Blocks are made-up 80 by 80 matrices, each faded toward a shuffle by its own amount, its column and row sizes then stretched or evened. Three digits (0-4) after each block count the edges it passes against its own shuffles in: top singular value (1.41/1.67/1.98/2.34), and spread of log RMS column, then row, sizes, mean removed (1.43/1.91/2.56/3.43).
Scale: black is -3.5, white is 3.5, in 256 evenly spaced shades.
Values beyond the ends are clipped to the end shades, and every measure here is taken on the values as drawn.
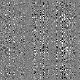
2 4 2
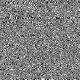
2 0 3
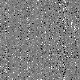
0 3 0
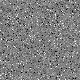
0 0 0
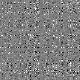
2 3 3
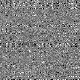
3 1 3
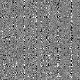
2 4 2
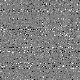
0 1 3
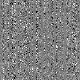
1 4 0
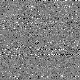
1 0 3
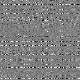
4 1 4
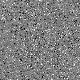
0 0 0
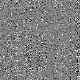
1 3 1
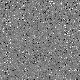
0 1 1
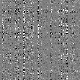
2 4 2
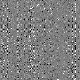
4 3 1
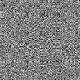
4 0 1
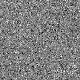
2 0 0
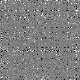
0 2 3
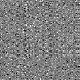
4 1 0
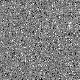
1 1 0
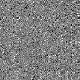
3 1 0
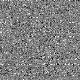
1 0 2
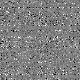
0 1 3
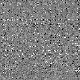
2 2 2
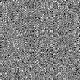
3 1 0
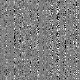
1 4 1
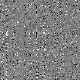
2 3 1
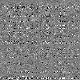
3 2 3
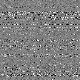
1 1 4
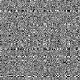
4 2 3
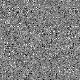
1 1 1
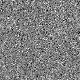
1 0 0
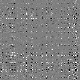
3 3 3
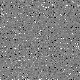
0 0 2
